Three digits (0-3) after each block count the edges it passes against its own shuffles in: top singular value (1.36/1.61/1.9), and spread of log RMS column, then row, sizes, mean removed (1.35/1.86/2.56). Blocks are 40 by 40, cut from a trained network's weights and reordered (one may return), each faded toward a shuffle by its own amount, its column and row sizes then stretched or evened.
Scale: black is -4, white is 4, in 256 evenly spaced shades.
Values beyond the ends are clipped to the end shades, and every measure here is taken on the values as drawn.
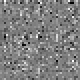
1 2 1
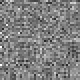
2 0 1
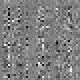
2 3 2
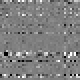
3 2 3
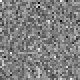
0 1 0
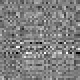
3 0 3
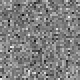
0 1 0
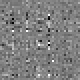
1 2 2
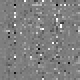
0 2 1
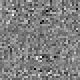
1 0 2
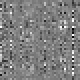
2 3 1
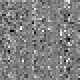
0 3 1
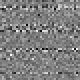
3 0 3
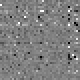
2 1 1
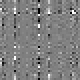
3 3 2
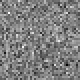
1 0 1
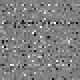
1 1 2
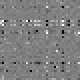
3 1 2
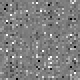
0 2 1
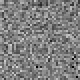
2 0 0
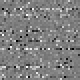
2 0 2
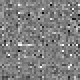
1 1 2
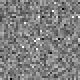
1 0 0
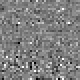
0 1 2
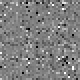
1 2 0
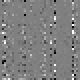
1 3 1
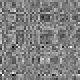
3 2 2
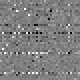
3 0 2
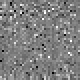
1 2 0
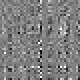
3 3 2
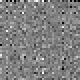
1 2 2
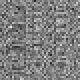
2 0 0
